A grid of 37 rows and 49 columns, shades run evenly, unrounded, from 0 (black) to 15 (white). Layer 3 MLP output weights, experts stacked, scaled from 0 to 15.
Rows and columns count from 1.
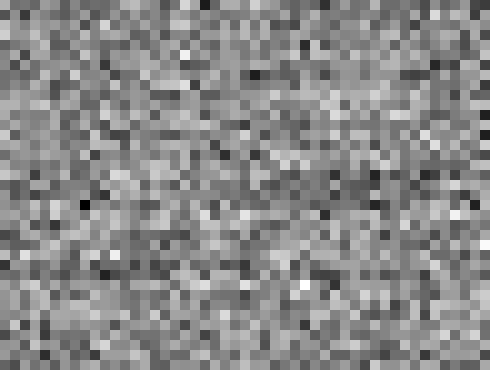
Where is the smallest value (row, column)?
21, 9
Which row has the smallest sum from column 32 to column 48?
18
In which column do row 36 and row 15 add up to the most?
14
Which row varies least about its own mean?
11
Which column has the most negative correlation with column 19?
7
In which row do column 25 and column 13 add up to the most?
22
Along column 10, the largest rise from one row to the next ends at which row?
37
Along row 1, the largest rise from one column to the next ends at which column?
19
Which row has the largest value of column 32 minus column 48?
2
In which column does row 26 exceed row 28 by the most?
12
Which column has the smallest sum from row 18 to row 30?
33
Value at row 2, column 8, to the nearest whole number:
7
